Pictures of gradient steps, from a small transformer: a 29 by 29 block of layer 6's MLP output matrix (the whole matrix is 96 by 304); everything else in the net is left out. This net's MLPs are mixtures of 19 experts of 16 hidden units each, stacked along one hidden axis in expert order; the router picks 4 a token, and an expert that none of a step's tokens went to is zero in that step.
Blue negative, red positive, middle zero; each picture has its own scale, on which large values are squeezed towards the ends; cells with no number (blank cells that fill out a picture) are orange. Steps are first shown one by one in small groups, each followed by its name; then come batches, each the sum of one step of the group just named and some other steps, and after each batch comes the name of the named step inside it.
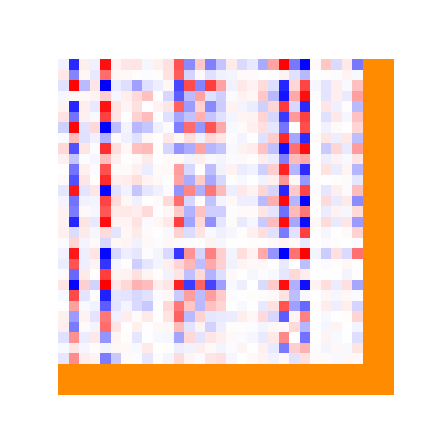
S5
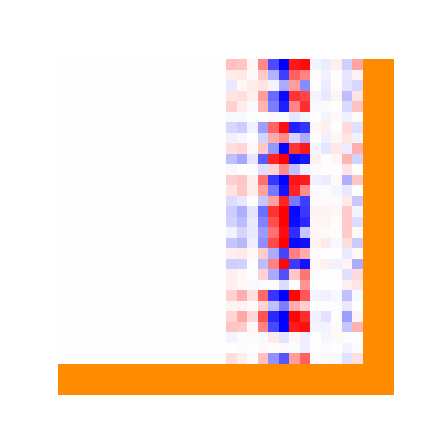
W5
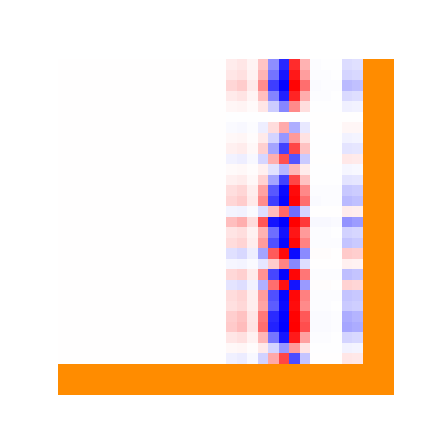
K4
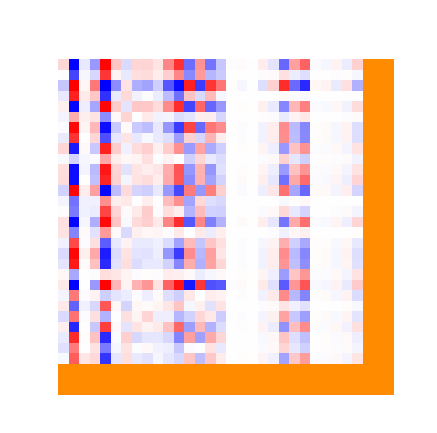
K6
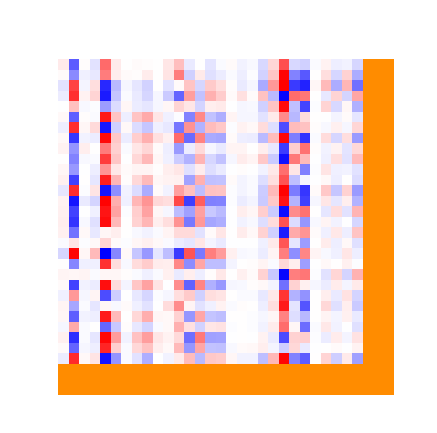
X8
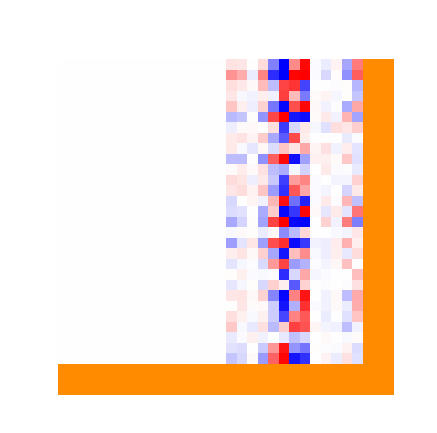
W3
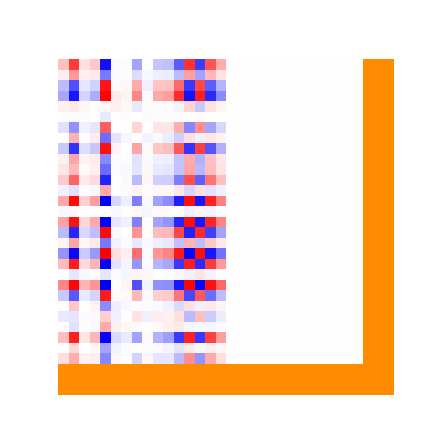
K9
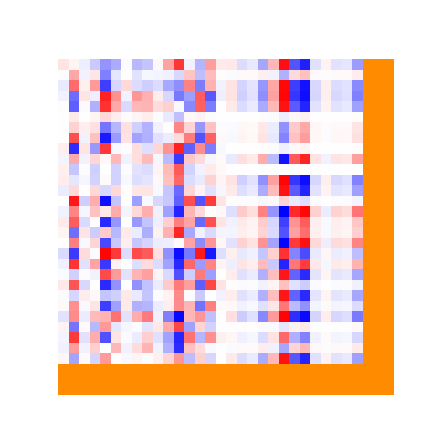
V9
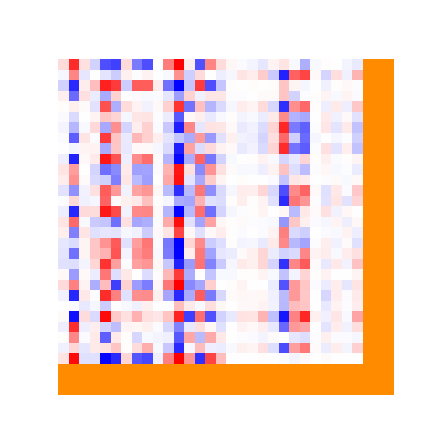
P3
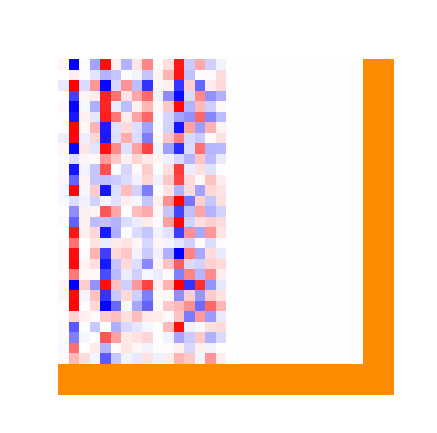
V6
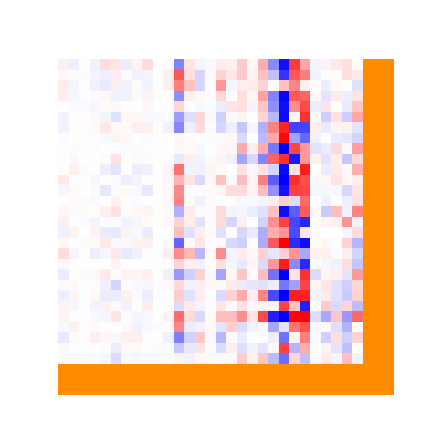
W5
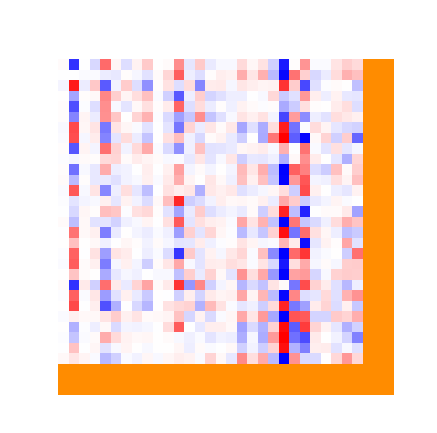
V6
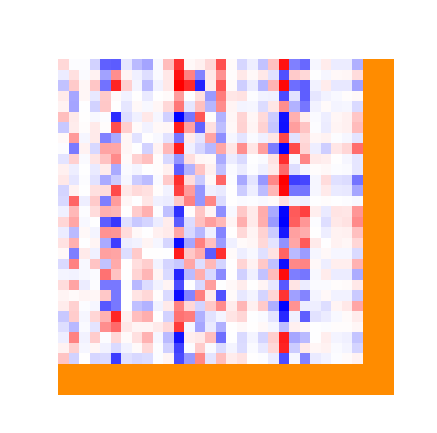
V9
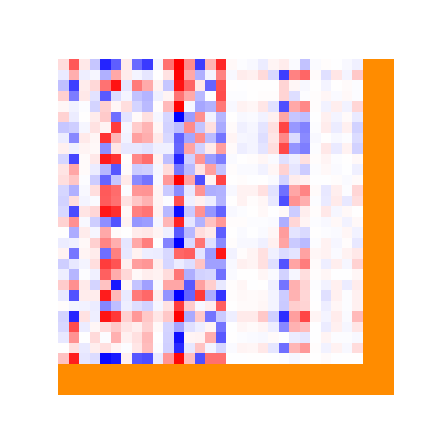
P3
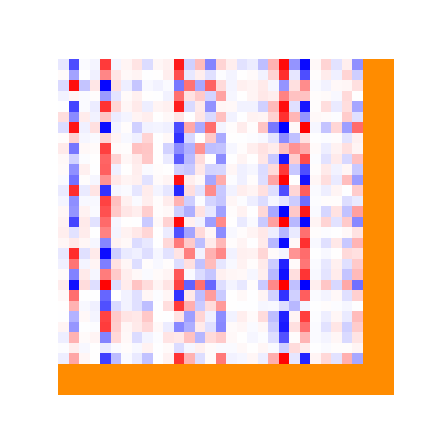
S5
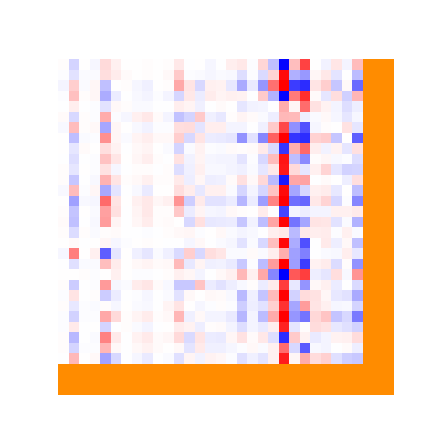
X8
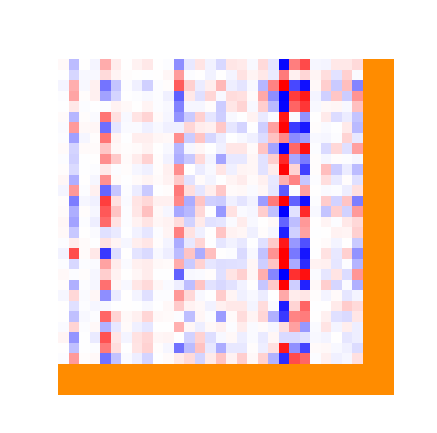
X8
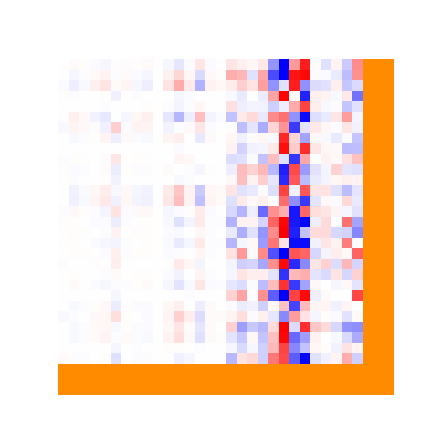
W3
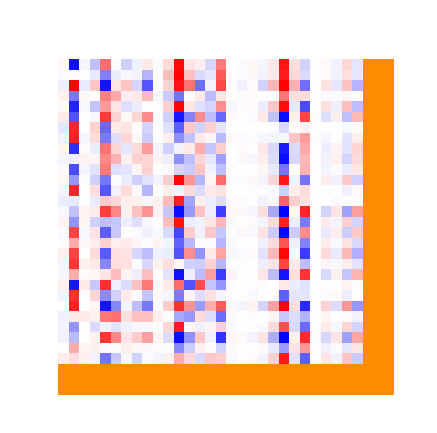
V6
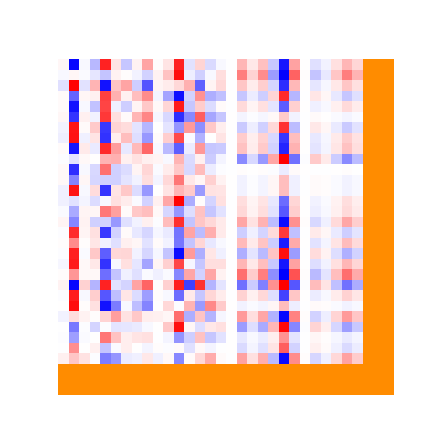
V6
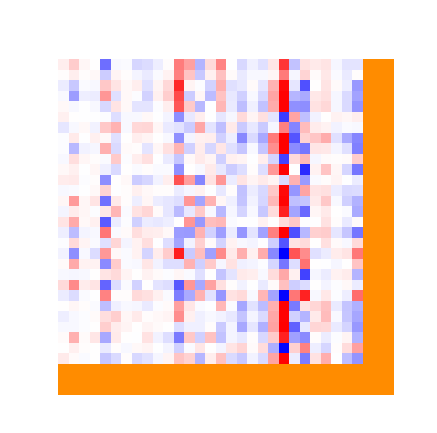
K9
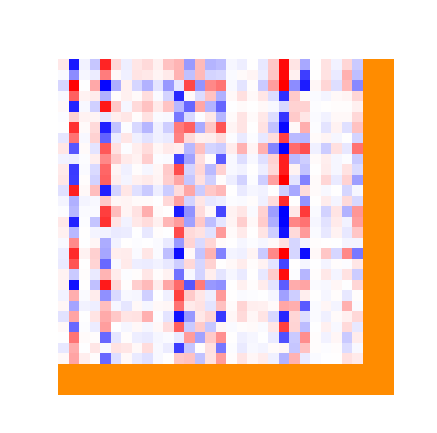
K6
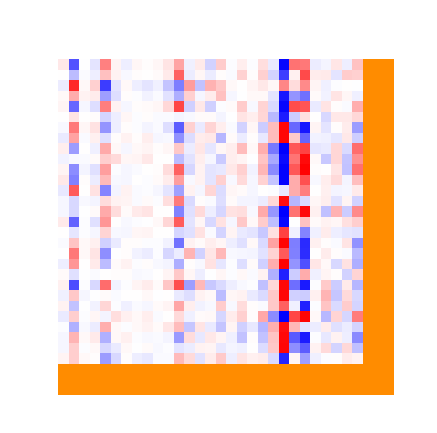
K6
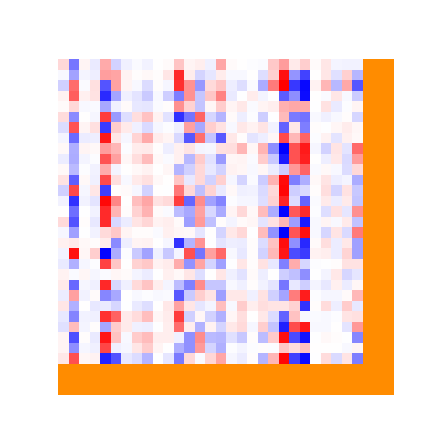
X8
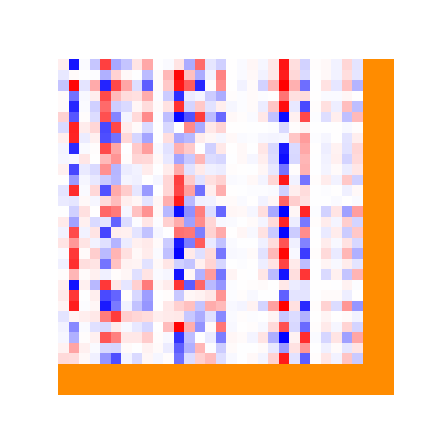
V6
